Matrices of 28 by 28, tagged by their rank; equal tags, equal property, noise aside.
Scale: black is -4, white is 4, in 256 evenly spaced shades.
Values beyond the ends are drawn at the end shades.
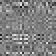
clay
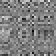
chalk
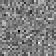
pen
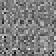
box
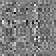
chalk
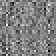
chalk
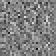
pen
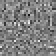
box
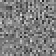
pen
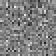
box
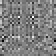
chalk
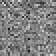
pen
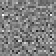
pen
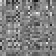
chalk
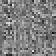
box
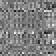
clay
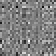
chalk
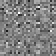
chalk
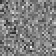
pen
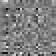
clay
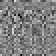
chalk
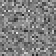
pen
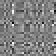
clay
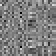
chalk
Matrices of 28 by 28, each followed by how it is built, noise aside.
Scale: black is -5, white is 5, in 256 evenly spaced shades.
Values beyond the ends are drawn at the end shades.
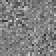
block diagonal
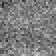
smooth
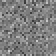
repeating rows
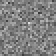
noise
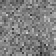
smooth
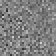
lower triangular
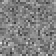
repeating columns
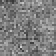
smooth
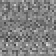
repeating columns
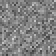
Hankel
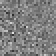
lower triangular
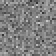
noise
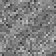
Hankel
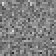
repeating columns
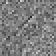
Hankel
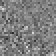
lower triangular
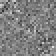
block diagonal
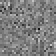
block diagonal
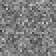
repeating columns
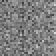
repeating rows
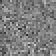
lower triangular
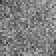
smooth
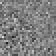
lower triangular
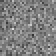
repeating rows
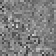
lower triangular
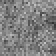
smooth
